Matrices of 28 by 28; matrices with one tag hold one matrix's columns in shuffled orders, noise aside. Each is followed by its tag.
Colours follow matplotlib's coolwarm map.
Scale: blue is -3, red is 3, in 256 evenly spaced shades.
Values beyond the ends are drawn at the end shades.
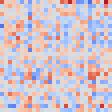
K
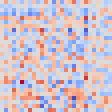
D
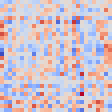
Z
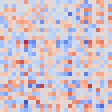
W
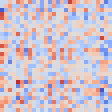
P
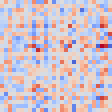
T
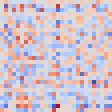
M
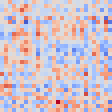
Z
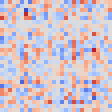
P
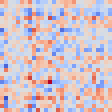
D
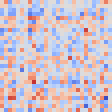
D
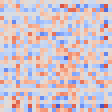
M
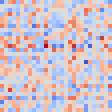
T
